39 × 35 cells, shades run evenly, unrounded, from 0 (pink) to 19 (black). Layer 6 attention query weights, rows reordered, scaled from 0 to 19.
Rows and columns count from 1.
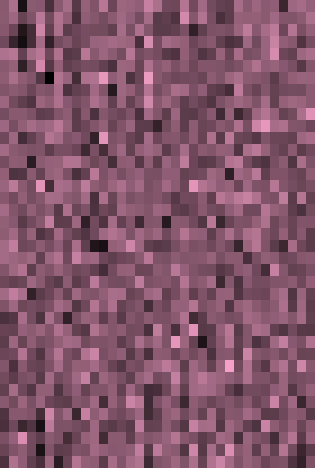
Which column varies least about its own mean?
14
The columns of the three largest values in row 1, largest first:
3, 32, 6
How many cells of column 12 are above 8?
25
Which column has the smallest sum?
28
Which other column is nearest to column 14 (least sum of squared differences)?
1
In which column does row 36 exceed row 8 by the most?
5
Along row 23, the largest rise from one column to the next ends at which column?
4
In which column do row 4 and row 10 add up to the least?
17
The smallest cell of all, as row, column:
31, 26
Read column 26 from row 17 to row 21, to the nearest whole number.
6 8 11 6 10
